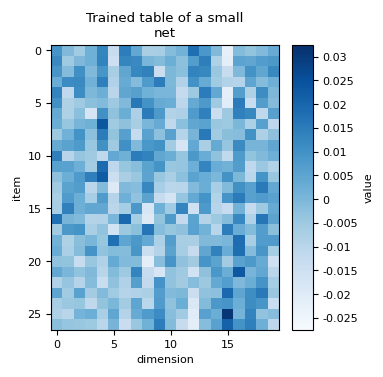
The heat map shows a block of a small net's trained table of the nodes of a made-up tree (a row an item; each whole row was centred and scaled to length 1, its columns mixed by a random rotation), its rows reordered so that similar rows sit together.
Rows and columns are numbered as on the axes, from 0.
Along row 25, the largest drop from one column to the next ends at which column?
16
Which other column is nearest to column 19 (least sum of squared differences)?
6
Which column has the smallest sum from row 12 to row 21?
9
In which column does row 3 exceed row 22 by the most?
4
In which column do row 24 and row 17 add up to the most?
15
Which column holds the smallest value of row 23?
12
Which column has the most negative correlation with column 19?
14
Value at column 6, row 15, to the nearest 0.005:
-0.005
